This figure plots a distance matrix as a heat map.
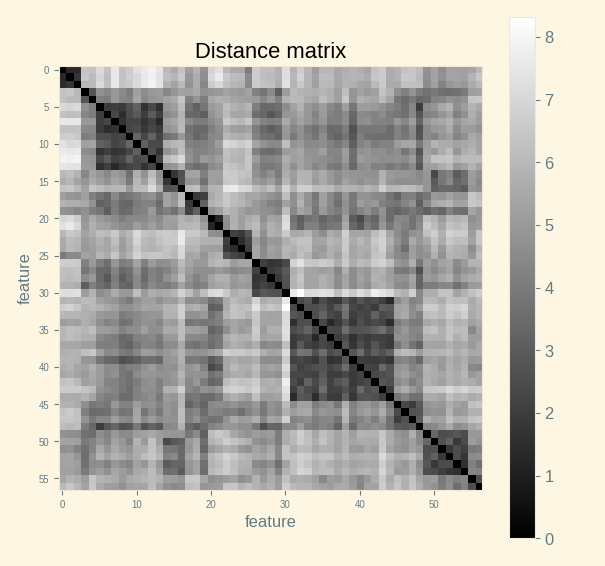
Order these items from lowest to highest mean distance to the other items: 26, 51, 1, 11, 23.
11, 51, 26, 23, 1
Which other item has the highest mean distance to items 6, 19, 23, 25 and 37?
16
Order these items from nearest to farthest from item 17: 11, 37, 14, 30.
37, 11, 14, 30
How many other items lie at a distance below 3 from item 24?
3
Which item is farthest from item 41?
30
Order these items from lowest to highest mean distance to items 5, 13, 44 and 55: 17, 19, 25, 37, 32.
37, 19, 17, 32, 25
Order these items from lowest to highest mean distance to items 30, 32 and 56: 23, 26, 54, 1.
26, 54, 23, 1
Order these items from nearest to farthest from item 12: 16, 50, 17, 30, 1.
17, 30, 50, 16, 1
